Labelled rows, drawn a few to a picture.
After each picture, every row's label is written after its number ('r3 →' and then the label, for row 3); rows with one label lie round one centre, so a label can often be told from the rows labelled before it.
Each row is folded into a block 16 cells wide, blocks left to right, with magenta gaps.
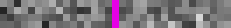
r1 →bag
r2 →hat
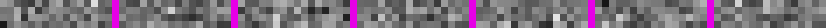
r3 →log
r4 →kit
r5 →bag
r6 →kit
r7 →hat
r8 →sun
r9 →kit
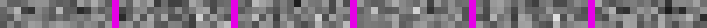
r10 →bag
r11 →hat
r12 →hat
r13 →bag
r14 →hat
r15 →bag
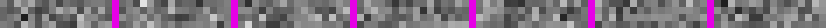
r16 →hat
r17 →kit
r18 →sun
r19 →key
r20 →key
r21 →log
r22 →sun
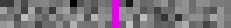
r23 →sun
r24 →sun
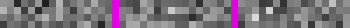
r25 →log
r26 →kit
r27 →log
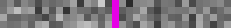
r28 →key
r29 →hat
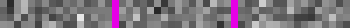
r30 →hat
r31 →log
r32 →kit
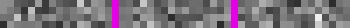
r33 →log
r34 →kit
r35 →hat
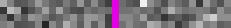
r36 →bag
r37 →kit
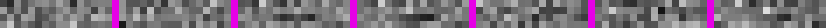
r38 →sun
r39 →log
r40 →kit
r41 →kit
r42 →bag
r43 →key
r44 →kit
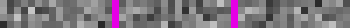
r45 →log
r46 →key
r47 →key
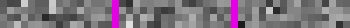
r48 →kit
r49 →sun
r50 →log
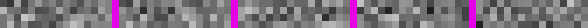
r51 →sun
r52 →sun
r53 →key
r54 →bag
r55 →log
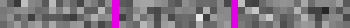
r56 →kit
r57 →hat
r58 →bag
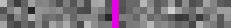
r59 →bag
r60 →kit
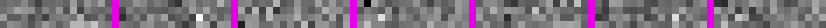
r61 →key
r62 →hat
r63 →log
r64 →sun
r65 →key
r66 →hat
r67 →sun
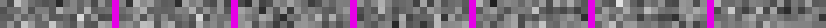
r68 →hat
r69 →hat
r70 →sun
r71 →hat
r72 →bag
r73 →kit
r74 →bag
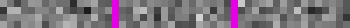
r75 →bag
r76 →hat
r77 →bag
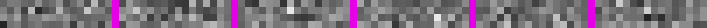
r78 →log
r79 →key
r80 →kit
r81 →hat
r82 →hat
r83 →kit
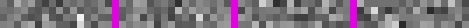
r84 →hat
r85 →hat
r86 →kit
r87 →bag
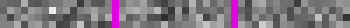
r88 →kit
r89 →key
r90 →hat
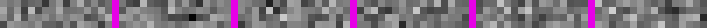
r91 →log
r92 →kit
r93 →log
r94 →bag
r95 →kit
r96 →bag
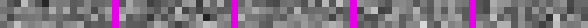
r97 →kit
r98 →key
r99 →key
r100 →bag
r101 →hat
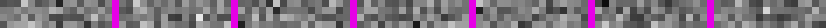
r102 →kit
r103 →hat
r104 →log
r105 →key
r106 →bag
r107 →sun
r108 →kit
